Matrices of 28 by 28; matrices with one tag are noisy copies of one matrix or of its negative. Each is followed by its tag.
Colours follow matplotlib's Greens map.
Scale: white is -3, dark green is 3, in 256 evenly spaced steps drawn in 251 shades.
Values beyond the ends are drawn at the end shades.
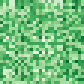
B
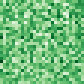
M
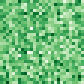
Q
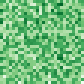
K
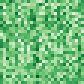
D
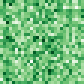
B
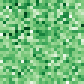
M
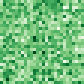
B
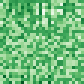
K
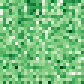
K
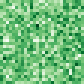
B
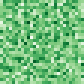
M
